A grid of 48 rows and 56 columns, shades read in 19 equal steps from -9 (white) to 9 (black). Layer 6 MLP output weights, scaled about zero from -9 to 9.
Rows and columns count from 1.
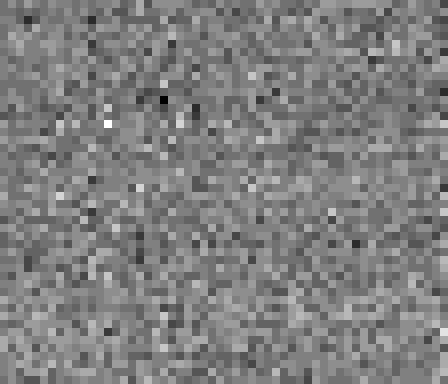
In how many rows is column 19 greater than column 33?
23
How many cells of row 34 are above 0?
19
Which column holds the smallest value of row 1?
18
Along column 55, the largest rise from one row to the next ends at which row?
42
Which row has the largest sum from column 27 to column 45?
31
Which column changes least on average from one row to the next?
51
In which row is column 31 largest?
45
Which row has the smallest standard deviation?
22
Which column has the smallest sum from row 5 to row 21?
8
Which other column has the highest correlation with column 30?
49
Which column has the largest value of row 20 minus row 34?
28
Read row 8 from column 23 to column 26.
0 1 -1 1
